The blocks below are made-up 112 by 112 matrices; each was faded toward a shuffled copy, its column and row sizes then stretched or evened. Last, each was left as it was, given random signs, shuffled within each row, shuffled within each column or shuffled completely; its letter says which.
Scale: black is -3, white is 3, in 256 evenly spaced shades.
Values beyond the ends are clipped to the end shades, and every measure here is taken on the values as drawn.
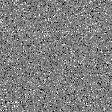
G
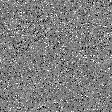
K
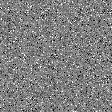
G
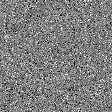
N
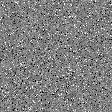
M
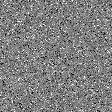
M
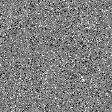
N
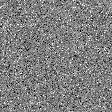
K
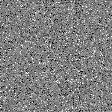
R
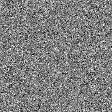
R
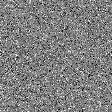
R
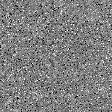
G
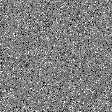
N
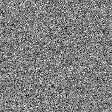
N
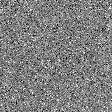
M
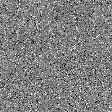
R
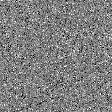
G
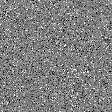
N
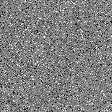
K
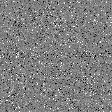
N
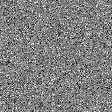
G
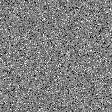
K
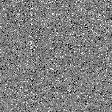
G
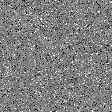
M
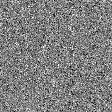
R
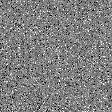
N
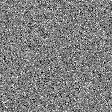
M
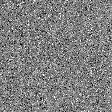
R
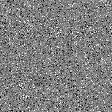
G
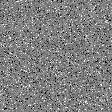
K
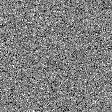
M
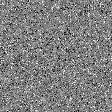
K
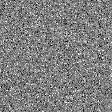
R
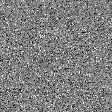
N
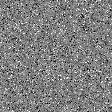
K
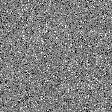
R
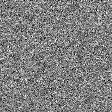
K
